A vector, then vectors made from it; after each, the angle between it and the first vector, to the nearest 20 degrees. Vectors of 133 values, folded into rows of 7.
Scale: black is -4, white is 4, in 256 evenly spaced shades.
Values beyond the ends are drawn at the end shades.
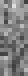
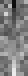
140 degrees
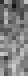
160 degrees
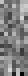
60 degrees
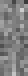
60 degrees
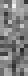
20 degrees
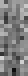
60 degrees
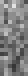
20 degrees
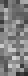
120 degrees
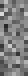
100 degrees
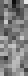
160 degrees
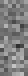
120 degrees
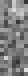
40 degrees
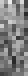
80 degrees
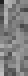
120 degrees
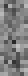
80 degrees
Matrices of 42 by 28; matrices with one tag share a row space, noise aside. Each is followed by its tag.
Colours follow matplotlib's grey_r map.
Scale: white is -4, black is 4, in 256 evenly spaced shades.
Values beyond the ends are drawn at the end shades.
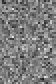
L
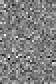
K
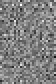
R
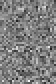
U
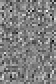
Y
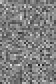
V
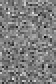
L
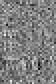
Y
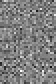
R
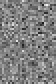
L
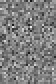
K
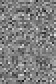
U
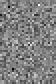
K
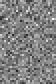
K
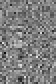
V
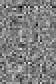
V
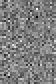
K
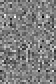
Y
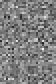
L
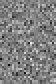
U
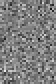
Y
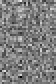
V
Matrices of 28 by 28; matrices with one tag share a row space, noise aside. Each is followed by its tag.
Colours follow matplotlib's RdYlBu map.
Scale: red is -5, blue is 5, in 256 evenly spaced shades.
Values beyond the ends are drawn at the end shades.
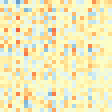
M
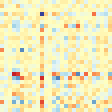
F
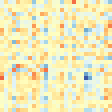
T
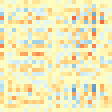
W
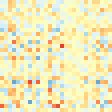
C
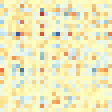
F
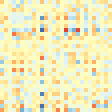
F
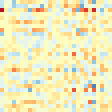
W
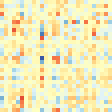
F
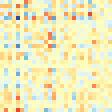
M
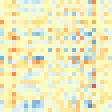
W
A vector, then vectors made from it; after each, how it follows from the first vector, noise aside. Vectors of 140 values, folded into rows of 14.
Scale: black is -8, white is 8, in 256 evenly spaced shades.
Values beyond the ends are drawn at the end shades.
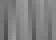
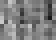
wrapped around, scaled up.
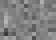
sign-scrambled.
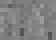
wrapped around, partly zeroed.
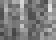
reversed, negated, scaled up.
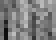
scaled up.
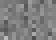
sign-scrambled.
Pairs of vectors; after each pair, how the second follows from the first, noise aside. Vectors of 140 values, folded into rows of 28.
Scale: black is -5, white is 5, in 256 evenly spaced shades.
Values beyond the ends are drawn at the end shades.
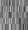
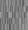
negated, shrunk.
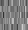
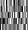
wrapped around, negated, scaled up.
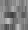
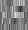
reversed, negated.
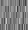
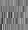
wrapped around, partly zeroed.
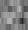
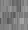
negated, shrunk.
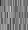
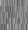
negated, shrunk.
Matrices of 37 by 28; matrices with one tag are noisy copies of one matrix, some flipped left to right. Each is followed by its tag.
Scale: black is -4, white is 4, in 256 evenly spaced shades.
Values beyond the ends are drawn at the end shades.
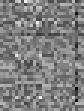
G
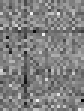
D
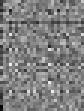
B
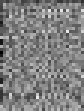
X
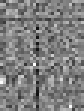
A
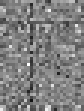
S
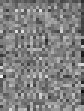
X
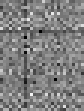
D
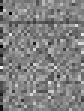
B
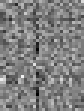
A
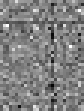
S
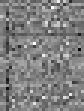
G
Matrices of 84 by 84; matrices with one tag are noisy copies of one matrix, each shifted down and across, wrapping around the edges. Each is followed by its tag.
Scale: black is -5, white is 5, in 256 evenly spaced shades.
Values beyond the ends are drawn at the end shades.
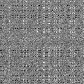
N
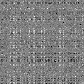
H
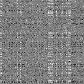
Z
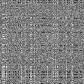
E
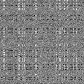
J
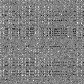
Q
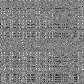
Q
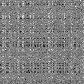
H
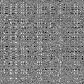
N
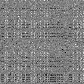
Q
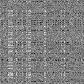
Z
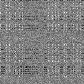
Q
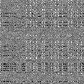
Q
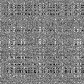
H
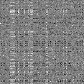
Z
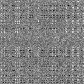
N
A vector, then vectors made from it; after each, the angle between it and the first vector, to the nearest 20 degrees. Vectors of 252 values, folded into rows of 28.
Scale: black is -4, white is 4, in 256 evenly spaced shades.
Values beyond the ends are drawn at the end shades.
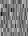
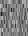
20 degrees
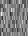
160 degrees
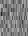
20 degrees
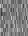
40 degrees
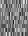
80 degrees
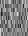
40 degrees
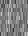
100 degrees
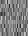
80 degrees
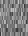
120 degrees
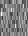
160 degrees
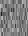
20 degrees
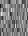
160 degrees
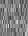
100 degrees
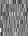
60 degrees
